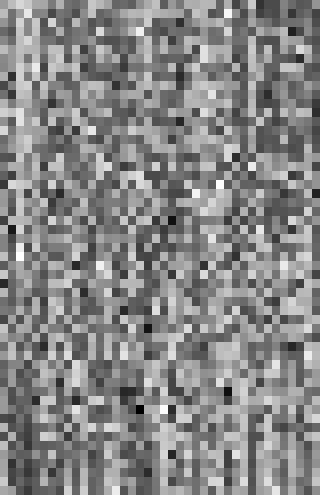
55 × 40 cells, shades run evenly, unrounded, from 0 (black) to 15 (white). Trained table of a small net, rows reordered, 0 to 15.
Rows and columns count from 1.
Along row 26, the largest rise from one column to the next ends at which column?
3
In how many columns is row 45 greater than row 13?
20
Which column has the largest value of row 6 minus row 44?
29
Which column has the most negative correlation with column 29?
37
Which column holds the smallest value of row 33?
11
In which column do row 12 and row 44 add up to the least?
17
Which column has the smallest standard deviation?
15
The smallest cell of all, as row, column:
46, 18
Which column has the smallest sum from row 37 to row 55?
4
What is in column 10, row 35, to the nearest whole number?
10
